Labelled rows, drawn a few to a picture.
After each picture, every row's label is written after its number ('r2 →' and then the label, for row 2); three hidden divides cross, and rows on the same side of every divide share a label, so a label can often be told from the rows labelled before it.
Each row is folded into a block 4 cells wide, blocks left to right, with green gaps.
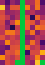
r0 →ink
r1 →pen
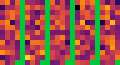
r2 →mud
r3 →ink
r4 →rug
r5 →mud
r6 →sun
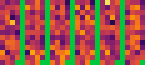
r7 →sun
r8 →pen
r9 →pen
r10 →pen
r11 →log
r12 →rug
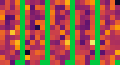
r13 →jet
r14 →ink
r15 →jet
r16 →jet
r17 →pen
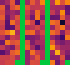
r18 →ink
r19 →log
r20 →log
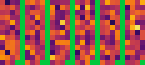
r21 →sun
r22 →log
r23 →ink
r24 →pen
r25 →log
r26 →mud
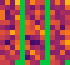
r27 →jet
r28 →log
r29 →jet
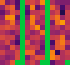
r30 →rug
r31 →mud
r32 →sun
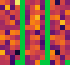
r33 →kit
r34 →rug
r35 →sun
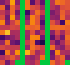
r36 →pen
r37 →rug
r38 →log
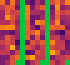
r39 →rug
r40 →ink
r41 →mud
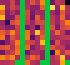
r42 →ink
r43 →jet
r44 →pen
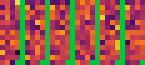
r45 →kit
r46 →ink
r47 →ink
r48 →log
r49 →ink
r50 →ink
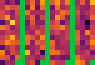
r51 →sun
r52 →kit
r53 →mud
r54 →jet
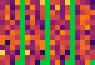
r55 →kit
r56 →kit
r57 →kit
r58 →rug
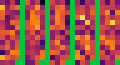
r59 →ink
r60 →rug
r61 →rug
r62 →sun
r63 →sun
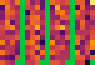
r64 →mud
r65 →rug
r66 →mud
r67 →kit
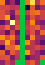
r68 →sun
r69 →mud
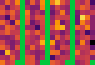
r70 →log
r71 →jet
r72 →mud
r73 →rug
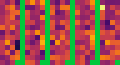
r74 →rug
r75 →jet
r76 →ink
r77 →jet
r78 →ink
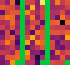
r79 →rug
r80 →kit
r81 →log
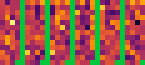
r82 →sun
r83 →kit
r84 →mud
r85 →jet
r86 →ink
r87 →log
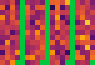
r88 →pen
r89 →ink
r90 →kit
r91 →sun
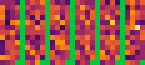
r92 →ink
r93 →log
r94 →sun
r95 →sun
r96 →sun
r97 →mud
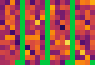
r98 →rug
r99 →sun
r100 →ink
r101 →log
